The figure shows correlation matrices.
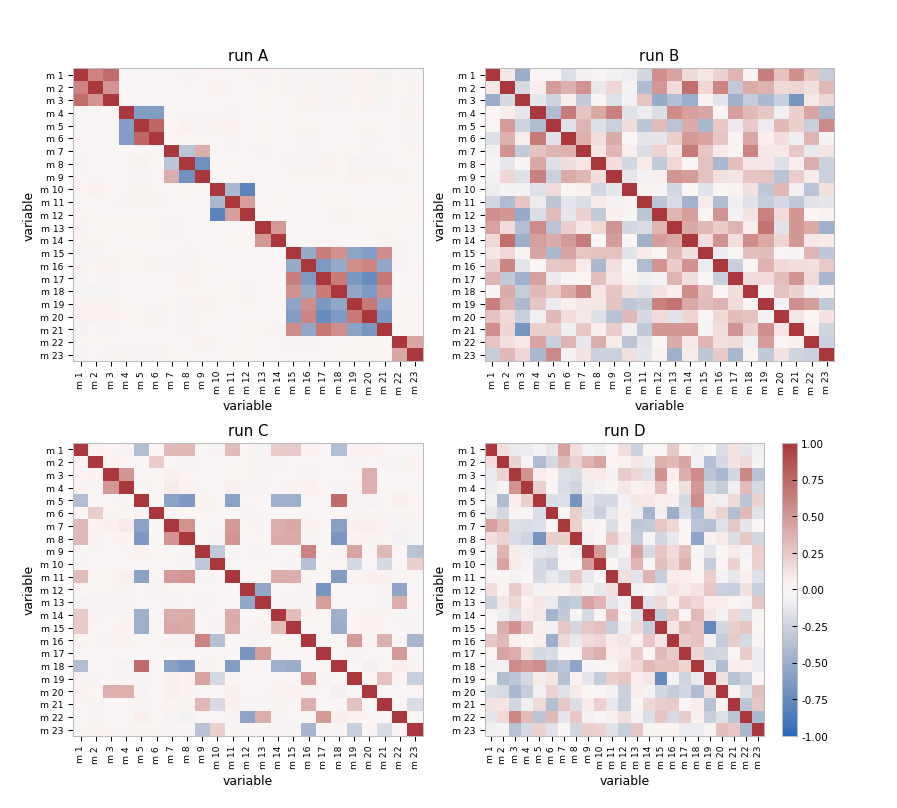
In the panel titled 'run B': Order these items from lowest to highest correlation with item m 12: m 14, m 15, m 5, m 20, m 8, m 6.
m 8, m 6, m 15, m 20, m 5, m 14
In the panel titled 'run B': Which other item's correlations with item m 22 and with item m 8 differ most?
m 16
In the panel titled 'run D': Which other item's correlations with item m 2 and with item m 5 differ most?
m 8
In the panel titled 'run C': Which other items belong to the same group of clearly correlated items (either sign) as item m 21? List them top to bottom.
m 9, m 10, m 16, m 19, m 23
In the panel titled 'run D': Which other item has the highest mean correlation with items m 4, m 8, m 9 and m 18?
m 3
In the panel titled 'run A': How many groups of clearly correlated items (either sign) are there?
7
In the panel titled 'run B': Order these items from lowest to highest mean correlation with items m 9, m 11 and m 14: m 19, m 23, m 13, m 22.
m 23, m 22, m 19, m 13
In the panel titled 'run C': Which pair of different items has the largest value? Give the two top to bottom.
m 5, m 18
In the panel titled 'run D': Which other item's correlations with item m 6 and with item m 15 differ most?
m 19
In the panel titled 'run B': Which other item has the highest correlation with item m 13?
m 19
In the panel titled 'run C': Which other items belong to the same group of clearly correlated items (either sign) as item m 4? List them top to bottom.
m 3, m 20
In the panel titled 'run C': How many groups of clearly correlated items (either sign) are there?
5
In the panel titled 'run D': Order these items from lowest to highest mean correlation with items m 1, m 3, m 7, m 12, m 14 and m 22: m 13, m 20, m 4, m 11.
m 20, m 13, m 11, m 4
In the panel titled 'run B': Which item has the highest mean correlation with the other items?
m 14
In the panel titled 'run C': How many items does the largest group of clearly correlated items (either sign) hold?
8
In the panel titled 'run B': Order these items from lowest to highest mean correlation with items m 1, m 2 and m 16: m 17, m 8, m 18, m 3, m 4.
m 3, m 8, m 17, m 4, m 18
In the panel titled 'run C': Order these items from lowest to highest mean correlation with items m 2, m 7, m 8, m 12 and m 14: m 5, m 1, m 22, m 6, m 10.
m 5, m 22, m 10, m 6, m 1
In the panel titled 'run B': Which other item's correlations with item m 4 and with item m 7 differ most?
m 5
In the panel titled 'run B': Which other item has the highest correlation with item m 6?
m 4
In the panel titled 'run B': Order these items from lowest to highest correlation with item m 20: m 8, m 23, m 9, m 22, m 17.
m 9, m 8, m 22, m 23, m 17
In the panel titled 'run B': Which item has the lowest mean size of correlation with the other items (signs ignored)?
m 10
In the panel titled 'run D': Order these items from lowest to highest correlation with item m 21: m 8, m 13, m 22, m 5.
m 22, m 8, m 13, m 5
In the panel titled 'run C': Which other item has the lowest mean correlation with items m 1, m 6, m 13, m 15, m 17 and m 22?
m 12
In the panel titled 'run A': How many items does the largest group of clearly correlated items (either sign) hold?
7
